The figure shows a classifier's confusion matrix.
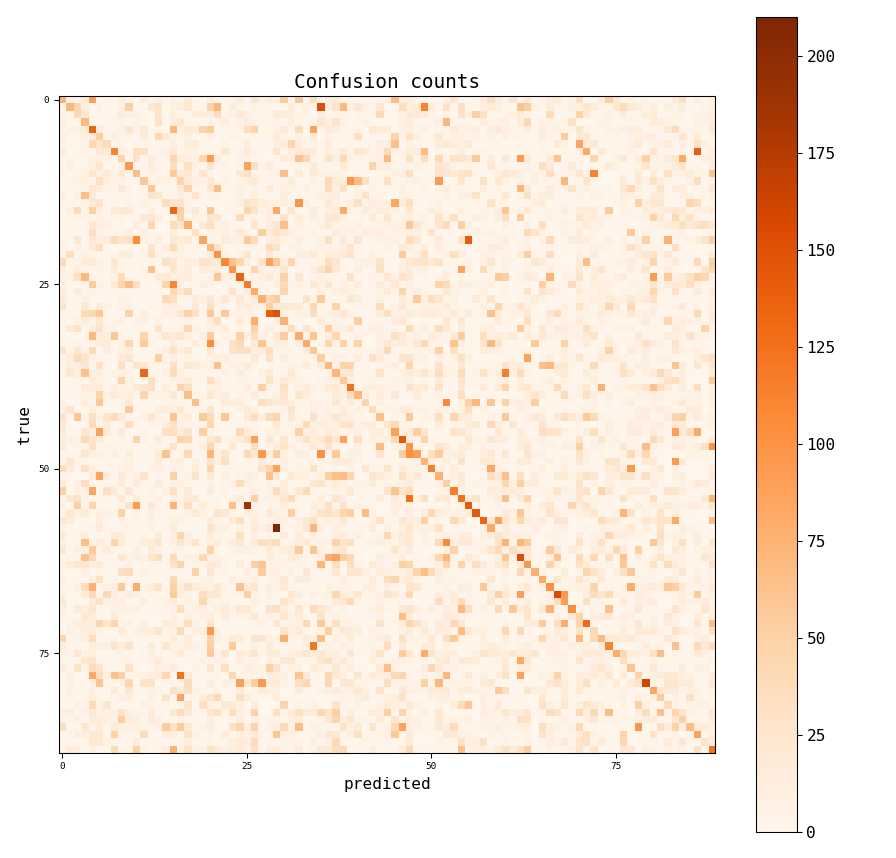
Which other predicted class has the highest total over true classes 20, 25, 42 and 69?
15
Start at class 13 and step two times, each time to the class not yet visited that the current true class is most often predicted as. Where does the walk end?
52
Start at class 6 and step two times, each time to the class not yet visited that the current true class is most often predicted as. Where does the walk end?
46
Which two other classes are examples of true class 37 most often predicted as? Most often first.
11, 60
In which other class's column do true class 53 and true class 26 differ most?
4
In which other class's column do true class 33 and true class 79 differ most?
20
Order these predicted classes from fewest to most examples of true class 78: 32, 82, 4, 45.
82, 45, 32, 4
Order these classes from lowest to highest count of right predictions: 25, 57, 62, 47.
47, 25, 57, 62
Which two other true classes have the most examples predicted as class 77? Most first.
50, 66
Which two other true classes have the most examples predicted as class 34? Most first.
74, 4
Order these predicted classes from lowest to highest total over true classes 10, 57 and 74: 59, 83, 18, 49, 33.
18, 33, 49, 59, 83
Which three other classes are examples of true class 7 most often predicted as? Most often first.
86, 71, 49
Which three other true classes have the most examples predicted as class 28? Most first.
29, 22, 51
